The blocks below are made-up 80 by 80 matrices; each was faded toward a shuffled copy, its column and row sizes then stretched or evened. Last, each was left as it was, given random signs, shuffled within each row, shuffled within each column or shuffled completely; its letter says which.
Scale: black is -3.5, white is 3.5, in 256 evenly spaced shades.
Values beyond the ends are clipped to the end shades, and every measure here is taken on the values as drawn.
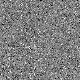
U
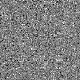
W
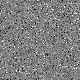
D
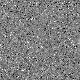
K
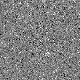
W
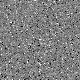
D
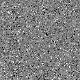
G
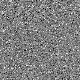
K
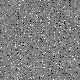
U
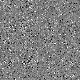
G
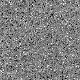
U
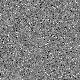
D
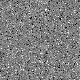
U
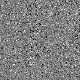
W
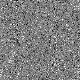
G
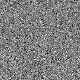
K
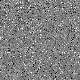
G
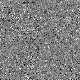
W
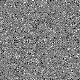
W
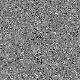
G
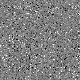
W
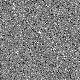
D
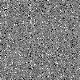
G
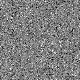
U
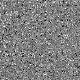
G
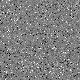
K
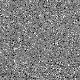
G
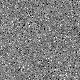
D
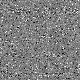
K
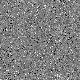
U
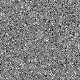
U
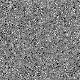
G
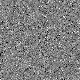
U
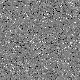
K
